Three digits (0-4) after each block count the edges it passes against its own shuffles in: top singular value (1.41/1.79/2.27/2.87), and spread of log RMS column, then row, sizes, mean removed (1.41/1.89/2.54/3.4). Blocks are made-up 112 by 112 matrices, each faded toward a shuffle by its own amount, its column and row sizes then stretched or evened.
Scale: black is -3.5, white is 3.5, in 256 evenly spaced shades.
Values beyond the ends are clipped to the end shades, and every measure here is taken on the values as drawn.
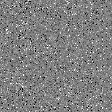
1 2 0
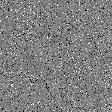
0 1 0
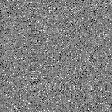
2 0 0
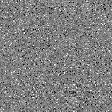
2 0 1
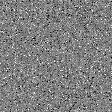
1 0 0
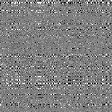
4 2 4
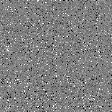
0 2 2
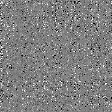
1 3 2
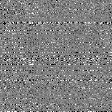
2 2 4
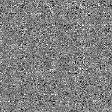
1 2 3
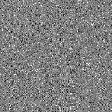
3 1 0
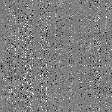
2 4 1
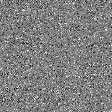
1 1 1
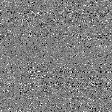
2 1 3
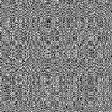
4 2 0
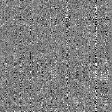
2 4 2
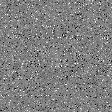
0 0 2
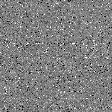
0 1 2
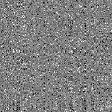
3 2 0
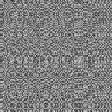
4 0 3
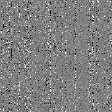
0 4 1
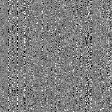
3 4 0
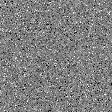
0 0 1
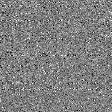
2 0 2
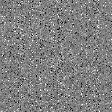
1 3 0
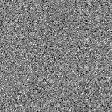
2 0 0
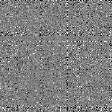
2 3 4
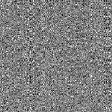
3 3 1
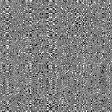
4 3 2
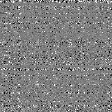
2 2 4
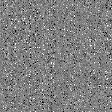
1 3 1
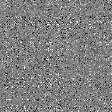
1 2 3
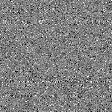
2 0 2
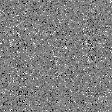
0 2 2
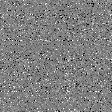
0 0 3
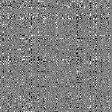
2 4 4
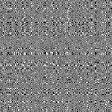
4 3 4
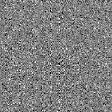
2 3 1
